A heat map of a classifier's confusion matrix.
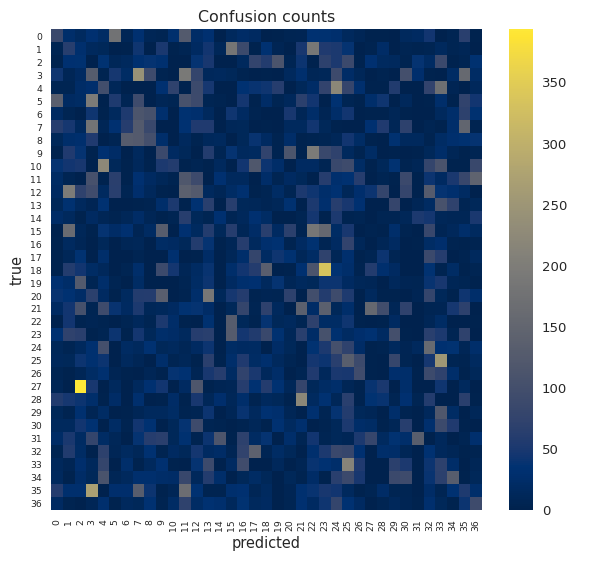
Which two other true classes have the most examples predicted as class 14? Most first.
31, 26
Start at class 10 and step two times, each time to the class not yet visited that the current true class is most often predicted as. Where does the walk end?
24
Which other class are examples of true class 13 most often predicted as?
33
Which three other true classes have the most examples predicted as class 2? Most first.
27, 19, 21
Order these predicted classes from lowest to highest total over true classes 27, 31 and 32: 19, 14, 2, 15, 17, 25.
15, 19, 25, 14, 17, 2
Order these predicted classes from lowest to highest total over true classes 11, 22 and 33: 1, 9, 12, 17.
17, 1, 9, 12
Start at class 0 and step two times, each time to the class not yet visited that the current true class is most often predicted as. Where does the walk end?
3
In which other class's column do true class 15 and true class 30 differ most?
22
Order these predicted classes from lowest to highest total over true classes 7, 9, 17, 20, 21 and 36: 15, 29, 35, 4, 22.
29, 15, 4, 35, 22
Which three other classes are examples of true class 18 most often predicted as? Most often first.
23, 22, 9
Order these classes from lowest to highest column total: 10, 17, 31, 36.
31, 10, 36, 17
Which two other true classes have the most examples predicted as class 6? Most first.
8, 7
